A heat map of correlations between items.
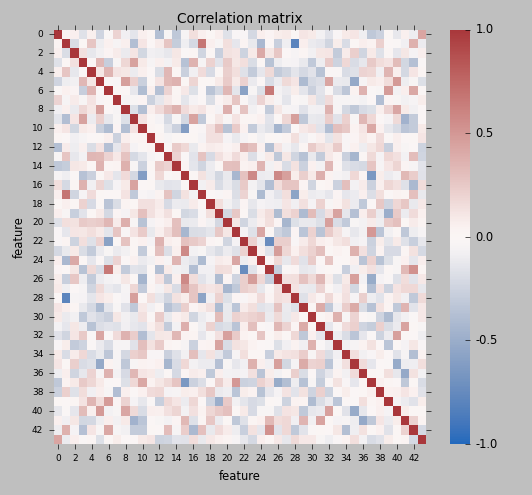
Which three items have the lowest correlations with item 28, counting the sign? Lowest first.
1, 17, 42
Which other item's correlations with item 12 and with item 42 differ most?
25
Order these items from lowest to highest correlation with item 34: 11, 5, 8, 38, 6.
6, 8, 5, 11, 38
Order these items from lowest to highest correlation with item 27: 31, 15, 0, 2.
2, 0, 31, 15
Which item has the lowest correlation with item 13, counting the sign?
35
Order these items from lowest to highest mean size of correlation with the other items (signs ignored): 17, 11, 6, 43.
11, 43, 17, 6
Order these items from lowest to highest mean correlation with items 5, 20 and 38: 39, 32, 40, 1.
1, 39, 32, 40
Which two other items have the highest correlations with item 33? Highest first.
19, 30
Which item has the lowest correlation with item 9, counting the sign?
41
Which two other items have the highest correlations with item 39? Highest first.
6, 4
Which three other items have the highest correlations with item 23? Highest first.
15, 26, 35
